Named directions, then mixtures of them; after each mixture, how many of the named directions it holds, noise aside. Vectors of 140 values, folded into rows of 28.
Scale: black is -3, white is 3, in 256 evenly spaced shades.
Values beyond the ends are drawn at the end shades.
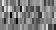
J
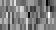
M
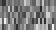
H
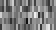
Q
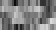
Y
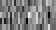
three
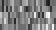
three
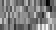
four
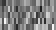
one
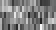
four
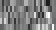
three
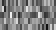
two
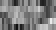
one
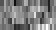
three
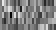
two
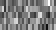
three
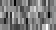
four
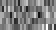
three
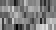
two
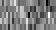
one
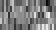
four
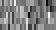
one
